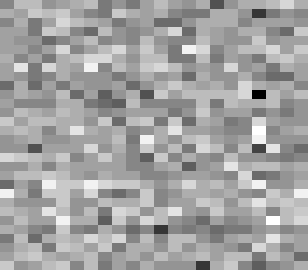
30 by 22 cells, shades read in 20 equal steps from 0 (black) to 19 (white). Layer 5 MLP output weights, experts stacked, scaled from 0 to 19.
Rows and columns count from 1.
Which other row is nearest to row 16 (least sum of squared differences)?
5
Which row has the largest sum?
21
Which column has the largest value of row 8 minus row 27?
12
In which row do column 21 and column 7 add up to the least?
4
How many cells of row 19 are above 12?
8
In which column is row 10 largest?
18
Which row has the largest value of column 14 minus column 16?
6
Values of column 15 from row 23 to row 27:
15 11 8 10 11
